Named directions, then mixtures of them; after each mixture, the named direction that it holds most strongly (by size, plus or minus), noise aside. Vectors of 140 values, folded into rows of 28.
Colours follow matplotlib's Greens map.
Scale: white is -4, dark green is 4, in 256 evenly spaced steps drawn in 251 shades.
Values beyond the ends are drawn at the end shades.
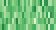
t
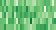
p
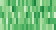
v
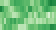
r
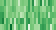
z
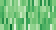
z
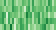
z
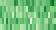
p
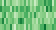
p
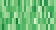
t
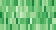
p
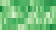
r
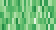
t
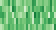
v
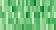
v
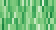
t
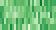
z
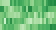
r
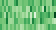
p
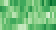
r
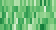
p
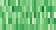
v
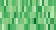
t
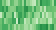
p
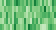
p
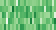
p
